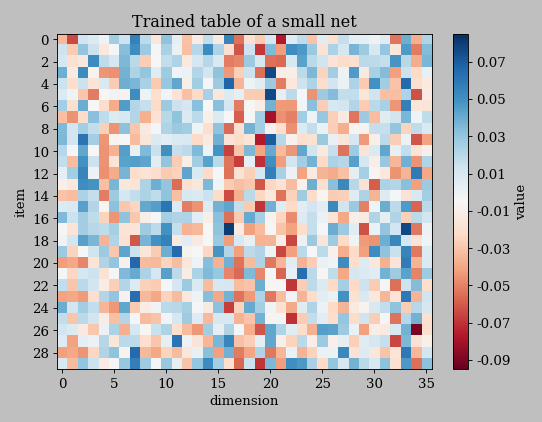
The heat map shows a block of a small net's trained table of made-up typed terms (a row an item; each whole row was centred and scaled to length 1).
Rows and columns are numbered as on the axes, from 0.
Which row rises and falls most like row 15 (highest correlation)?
17
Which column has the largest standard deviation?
16
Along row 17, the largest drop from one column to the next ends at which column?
34
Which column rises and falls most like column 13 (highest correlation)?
6
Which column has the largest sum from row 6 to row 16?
2
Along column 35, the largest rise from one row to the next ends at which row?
13
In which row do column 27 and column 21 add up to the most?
26
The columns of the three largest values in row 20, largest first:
7, 33, 27
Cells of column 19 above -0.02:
15
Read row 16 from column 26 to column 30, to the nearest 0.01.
-0.02 -0.04 -0.01 -0.01 0.02
